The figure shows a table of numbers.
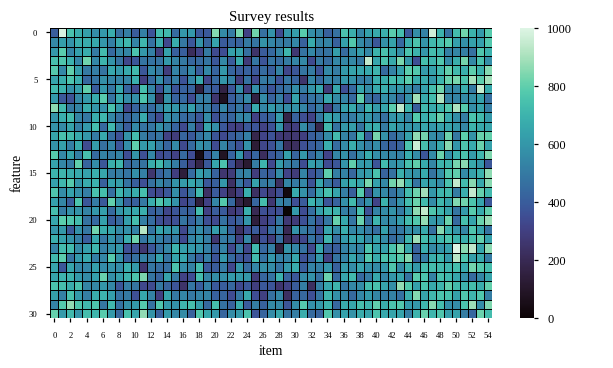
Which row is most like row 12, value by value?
22
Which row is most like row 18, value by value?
14
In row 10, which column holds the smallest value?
33
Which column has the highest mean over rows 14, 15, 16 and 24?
50
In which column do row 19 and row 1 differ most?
29
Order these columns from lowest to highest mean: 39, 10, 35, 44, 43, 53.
35, 10, 39, 43, 44, 53
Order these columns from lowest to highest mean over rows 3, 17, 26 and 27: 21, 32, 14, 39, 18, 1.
32, 21, 14, 18, 39, 1
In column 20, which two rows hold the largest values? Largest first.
0, 29
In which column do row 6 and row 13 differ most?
11
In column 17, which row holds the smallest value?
2
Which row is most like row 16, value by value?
23
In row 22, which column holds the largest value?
45
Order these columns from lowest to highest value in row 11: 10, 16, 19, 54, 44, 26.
26, 16, 19, 44, 10, 54
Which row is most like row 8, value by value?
24
